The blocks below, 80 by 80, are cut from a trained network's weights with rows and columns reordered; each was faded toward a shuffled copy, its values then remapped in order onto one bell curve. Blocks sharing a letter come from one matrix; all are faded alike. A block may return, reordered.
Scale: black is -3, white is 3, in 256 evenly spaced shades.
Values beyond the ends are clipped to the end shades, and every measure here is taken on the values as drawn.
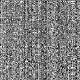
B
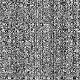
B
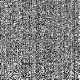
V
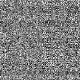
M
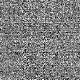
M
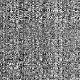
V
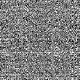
M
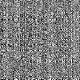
V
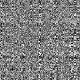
M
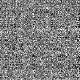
M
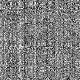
V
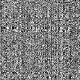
V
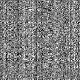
B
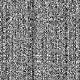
B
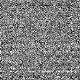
M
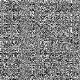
M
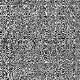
M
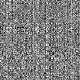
V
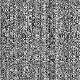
B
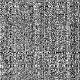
B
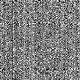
V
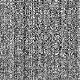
B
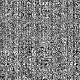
B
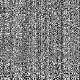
B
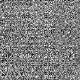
M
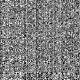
V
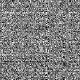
M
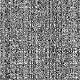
B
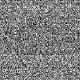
M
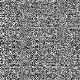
M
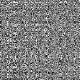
M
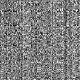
V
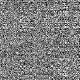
M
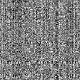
V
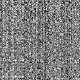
V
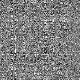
M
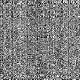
V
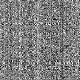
V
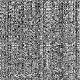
B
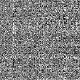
M
